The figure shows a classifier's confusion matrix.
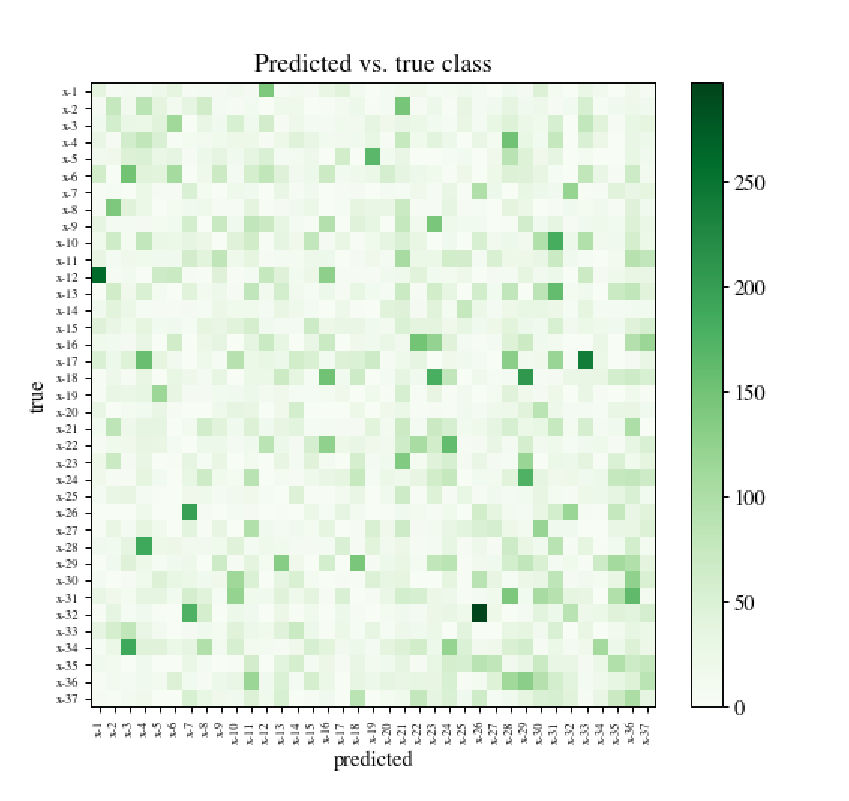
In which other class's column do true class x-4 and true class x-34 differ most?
x-3
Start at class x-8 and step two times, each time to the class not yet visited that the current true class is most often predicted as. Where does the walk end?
x-21
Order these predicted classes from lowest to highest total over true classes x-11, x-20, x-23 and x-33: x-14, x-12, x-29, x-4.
x-12, x-4, x-14, x-29
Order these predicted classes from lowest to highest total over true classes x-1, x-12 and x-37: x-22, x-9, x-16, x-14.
x-14, x-9, x-22, x-16
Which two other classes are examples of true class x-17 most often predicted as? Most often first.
x-33, x-4
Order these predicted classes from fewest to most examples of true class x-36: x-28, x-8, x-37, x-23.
x-8, x-23, x-37, x-28
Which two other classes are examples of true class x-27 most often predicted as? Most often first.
x-30, x-11
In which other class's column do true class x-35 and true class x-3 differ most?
x-6
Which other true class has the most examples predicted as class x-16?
x-18
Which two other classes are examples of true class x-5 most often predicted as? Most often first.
x-19, x-28
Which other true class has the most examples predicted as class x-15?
x-10
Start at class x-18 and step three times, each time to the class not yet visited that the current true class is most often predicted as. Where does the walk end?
x-31
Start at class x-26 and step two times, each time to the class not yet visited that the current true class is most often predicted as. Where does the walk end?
x-32
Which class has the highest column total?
x-36
